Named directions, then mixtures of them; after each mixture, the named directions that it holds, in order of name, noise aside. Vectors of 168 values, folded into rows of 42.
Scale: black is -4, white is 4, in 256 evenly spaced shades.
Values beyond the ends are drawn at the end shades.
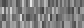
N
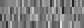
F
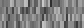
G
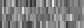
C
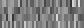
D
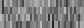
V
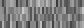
C, N, V.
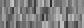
C, G.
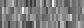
C.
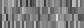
C, D.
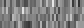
C, D, G.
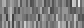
D.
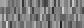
F, N.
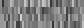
G, N, V.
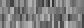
C, G, V.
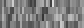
C, G.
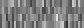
C, D, G.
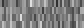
N, V.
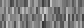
G.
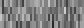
V.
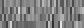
F, V.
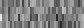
D, F, V.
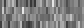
C.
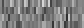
G, V.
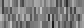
V.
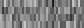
C, D, V.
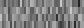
D, F.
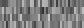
F, G, N.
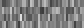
G, N.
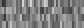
F, N.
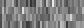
C.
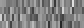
F.
